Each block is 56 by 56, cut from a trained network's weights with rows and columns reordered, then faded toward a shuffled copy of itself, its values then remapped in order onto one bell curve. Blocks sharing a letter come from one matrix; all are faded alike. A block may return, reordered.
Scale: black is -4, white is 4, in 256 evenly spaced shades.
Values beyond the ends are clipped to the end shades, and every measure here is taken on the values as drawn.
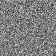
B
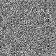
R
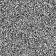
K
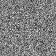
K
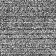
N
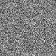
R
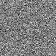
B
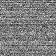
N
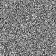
B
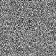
R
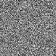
R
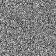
K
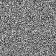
B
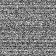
N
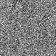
K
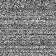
N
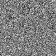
B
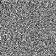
R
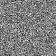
K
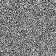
K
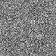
R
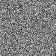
B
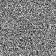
R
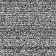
N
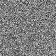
B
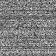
N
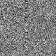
R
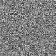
R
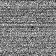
N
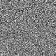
B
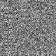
R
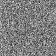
K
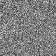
R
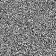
B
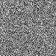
B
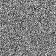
K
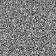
R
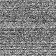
N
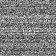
N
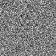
R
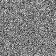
K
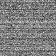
N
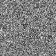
K
